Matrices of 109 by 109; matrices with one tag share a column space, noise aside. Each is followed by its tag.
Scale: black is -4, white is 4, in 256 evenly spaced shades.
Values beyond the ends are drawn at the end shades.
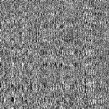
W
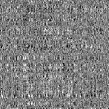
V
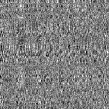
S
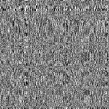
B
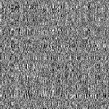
V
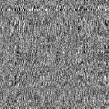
B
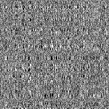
V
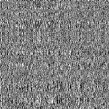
W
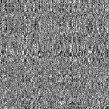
S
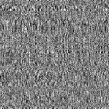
B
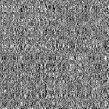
V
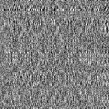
B
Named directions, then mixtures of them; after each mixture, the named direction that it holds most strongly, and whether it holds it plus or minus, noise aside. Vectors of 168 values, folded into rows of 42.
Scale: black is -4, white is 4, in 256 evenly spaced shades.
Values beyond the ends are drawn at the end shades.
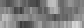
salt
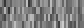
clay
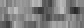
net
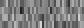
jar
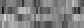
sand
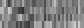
salt, plus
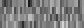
clay, plus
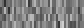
clay, plus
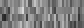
clay, plus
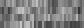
salt, minus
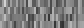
clay, minus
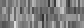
jar, plus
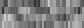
sand, plus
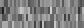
jar, minus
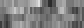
net, plus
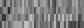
clay, plus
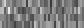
clay, minus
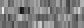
sand, minus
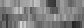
salt, minus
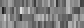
sand, plus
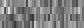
clay, minus
